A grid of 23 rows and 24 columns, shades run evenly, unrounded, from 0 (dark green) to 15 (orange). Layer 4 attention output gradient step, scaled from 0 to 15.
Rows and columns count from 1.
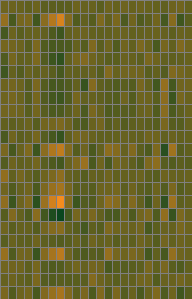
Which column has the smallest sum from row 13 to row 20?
5
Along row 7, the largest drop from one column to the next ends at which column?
22
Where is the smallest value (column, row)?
8, 17
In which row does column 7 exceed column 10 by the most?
16
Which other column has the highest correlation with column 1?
3
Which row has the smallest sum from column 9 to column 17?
7
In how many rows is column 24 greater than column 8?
14
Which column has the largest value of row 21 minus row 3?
1
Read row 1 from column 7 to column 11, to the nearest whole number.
5 5 5 6 6
